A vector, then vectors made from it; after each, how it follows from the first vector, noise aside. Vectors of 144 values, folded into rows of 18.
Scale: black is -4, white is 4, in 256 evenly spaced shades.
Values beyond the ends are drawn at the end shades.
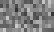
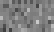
reversed, negated, partly zeroed.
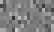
wrapped around, negated, partly zeroed.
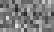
copied.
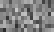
negated.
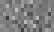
negated, partly zeroed.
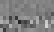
wrapped around, negated, partly zeroed.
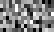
negated, scaled up.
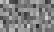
wrapped around, negated.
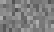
reversed, negated, shrunk.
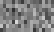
wrapped around, negated.
